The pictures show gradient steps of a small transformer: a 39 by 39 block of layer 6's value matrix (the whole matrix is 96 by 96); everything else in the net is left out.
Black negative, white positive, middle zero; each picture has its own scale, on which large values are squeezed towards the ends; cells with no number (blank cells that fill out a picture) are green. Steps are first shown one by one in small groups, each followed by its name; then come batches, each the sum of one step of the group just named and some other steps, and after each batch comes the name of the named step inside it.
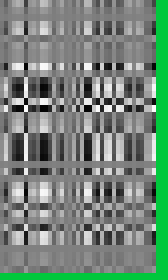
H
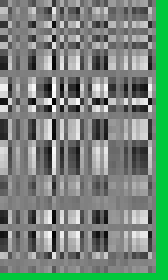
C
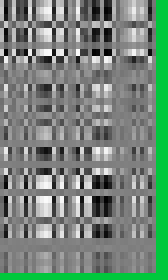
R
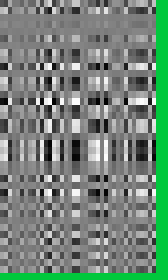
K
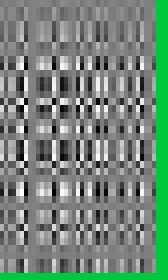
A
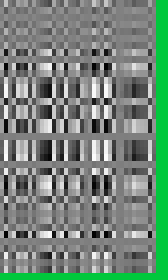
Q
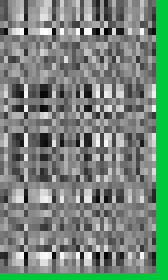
H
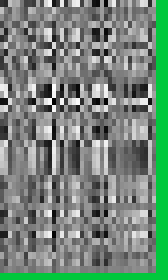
C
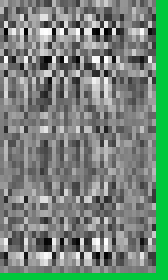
R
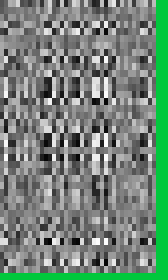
Q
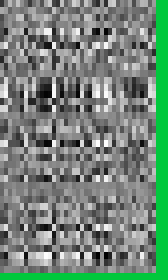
C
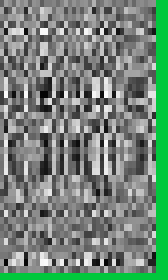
K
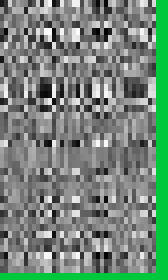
C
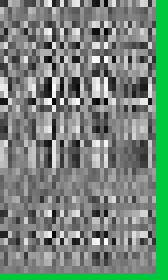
C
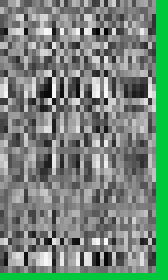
C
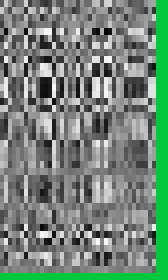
C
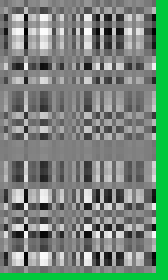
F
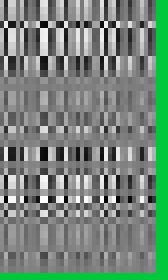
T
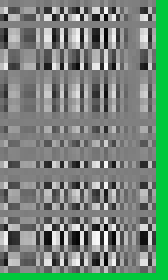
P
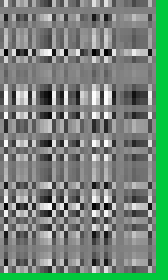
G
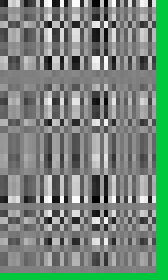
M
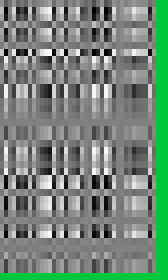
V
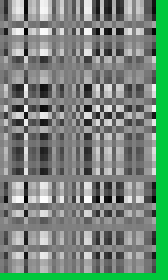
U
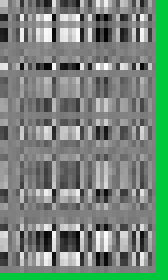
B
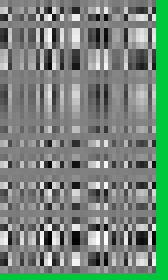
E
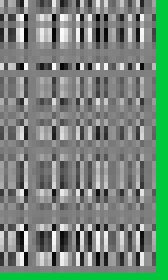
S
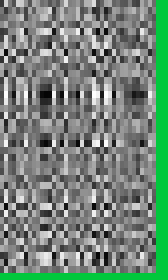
G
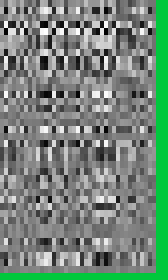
T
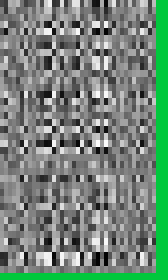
M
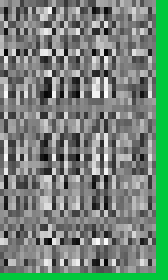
V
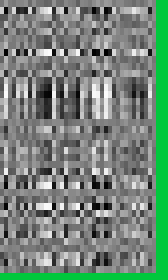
V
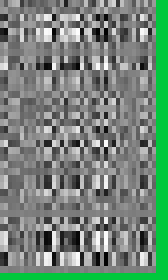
B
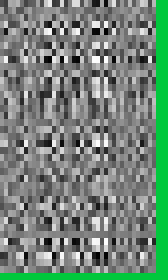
M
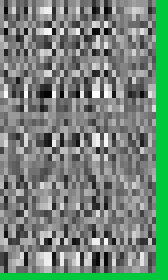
V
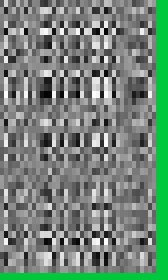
G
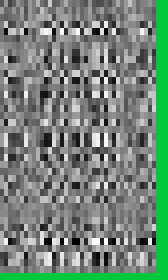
E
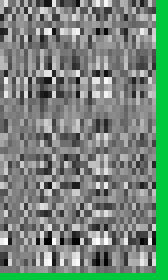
E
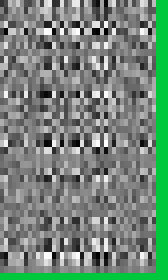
M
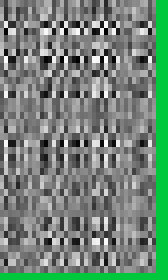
V
